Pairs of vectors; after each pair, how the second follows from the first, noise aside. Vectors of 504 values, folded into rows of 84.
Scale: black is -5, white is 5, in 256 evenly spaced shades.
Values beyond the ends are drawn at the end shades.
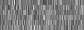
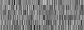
negated.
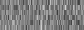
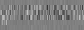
wrapped around, partly zeroed.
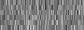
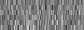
copied.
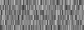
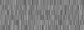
reversed, shrunk.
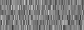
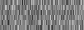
shuffled.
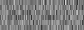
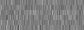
reversed, negated, shrunk.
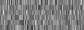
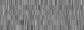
shrunk.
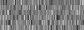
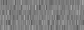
shrunk.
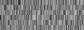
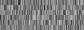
copied.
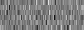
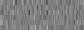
reversed, shrunk.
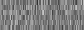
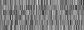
negated.
